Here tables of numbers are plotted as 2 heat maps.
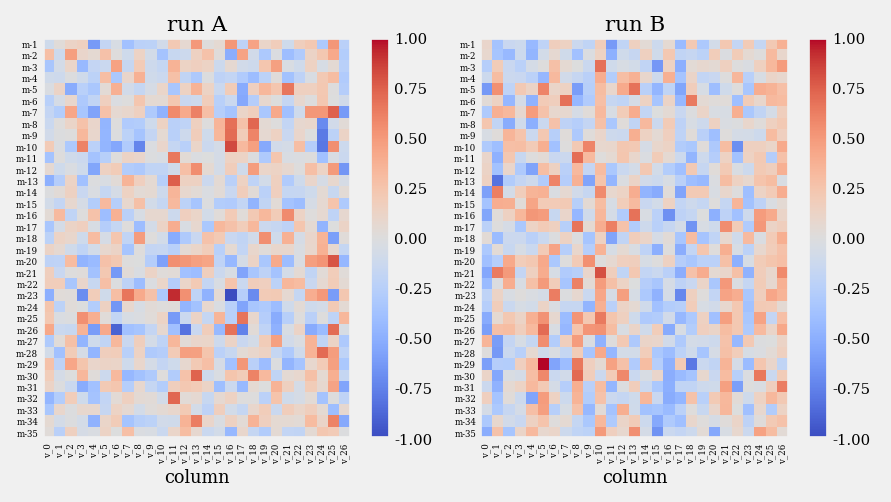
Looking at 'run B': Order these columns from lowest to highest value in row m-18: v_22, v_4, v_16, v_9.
v_9, v_4, v_22, v_16
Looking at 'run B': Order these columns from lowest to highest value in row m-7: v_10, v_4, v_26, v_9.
v_9, v_26, v_10, v_4
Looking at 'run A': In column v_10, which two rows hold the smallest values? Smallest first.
m-20, m-7
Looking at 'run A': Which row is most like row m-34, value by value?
m-12
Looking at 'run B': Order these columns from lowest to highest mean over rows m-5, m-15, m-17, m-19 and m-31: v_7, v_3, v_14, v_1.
v_14, v_7, v_3, v_1
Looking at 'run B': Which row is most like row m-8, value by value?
m-2
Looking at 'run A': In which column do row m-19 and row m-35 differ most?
v_7
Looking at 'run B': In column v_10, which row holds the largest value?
m-21
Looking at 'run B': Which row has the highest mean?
m-26
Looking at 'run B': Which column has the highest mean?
v_10
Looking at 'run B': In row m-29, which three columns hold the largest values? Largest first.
v_5, v_8, v_11
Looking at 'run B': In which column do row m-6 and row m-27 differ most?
v_8
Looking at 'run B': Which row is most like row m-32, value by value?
m-12
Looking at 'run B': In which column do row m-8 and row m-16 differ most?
v_4
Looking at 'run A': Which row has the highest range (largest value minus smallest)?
m-23
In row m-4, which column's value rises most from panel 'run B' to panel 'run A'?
v_5
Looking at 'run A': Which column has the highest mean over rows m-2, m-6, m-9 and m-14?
v_2
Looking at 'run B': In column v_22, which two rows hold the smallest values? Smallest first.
m-10, m-31
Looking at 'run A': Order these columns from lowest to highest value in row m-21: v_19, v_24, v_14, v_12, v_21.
v_12, v_19, v_21, v_24, v_14
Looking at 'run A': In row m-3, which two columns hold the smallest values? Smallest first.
v_3, v_0
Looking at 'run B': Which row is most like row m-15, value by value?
m-7
